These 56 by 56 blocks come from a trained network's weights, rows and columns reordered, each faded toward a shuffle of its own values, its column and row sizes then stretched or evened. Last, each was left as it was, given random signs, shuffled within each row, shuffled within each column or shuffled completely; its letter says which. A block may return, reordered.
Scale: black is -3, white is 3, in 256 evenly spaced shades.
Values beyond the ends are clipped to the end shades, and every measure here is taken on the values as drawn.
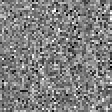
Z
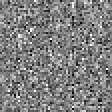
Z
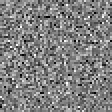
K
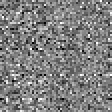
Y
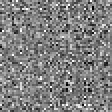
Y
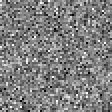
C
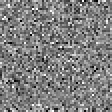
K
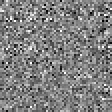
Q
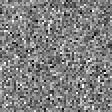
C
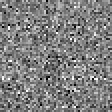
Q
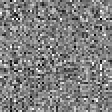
Y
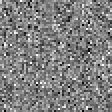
Z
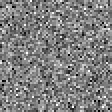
C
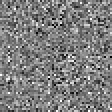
Q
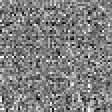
Y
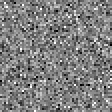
C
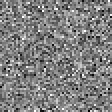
K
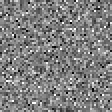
C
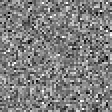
Z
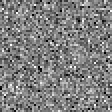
C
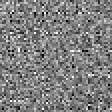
Y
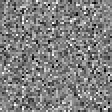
Z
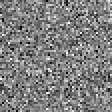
Z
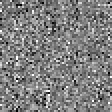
Z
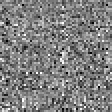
Y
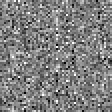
Z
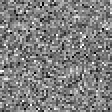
C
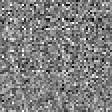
Y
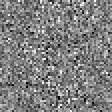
Z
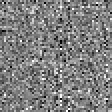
Z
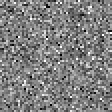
C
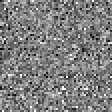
K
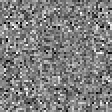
Q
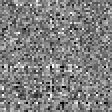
Y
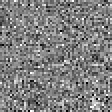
Y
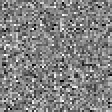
Q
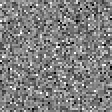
C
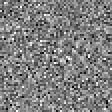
C
